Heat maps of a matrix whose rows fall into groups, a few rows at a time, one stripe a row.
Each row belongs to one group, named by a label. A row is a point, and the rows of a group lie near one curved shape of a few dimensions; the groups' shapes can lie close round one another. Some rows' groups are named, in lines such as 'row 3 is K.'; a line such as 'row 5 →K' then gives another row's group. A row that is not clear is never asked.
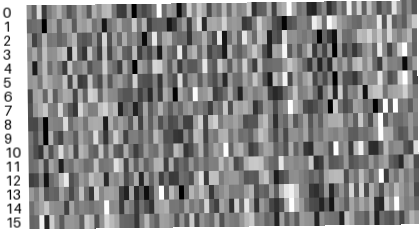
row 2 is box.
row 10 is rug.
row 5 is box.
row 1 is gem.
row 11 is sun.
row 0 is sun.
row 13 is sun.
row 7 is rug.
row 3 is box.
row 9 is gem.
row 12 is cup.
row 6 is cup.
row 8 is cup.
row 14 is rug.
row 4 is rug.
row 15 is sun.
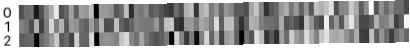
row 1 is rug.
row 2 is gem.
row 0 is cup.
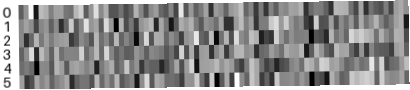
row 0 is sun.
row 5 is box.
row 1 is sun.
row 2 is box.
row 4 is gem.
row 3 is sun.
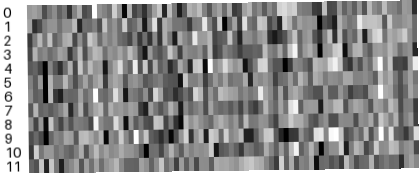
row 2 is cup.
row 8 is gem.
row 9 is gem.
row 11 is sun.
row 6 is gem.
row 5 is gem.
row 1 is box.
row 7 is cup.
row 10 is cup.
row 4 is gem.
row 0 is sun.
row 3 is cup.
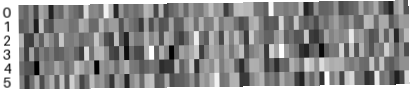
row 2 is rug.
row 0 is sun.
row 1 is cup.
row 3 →sun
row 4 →gem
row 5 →rug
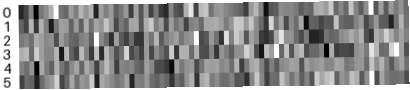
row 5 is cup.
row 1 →sun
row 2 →rug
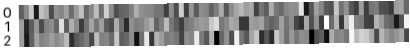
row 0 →sun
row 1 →rug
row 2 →box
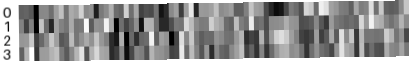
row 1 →gem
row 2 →sun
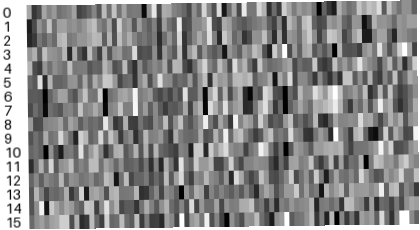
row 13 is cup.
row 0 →box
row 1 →cup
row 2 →cup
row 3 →box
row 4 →rug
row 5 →sun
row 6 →gem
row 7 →gem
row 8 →rug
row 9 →rug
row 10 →gem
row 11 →cup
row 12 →rug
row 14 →sun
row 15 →box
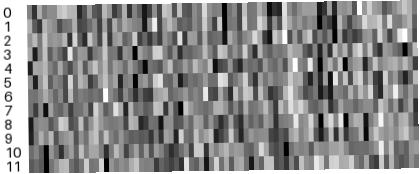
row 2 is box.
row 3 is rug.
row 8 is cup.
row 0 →box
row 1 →box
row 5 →rug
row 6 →rug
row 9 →cup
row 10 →gem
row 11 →gem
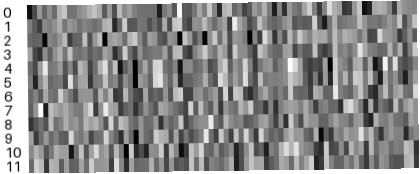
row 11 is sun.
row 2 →gem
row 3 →rug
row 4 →rug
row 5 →rug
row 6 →rug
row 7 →sun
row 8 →cup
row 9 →rug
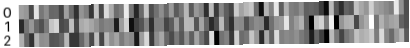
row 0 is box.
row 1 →cup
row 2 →box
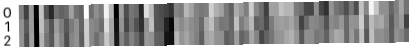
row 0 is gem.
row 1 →gem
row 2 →gem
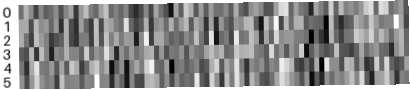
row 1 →box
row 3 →sun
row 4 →rug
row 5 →rug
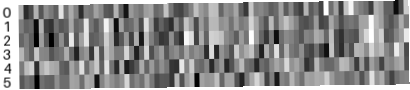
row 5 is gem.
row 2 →gem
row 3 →box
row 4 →sun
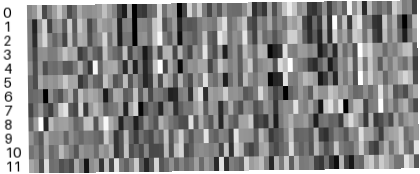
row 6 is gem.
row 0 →sun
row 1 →rug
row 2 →rug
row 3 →box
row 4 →sun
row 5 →box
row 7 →cup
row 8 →sun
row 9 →rug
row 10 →rug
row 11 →box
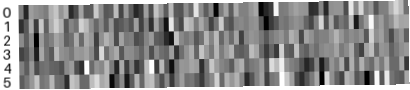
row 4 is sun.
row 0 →box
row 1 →cup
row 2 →gem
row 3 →cup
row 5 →rug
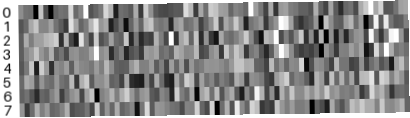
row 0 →gem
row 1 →rug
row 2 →box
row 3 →rug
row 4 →sun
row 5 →cup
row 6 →gem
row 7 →box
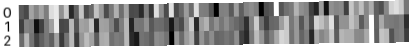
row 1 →cup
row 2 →cup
